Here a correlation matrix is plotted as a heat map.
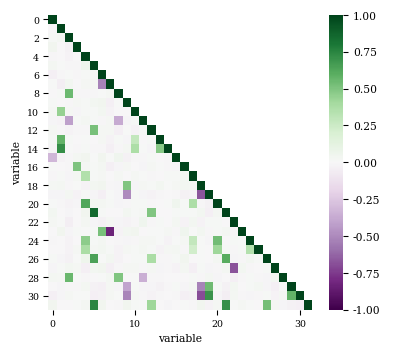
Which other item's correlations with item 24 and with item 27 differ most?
22
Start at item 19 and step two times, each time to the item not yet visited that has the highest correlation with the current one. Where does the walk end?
29
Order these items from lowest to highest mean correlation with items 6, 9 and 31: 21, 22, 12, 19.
19, 22, 12, 21
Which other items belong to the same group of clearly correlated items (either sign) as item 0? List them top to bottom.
15
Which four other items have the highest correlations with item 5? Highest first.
21, 31, 26, 12
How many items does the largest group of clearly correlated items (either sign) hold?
5
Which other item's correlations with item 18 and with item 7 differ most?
23
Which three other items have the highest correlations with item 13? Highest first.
1, 14, 10
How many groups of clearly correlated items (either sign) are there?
9
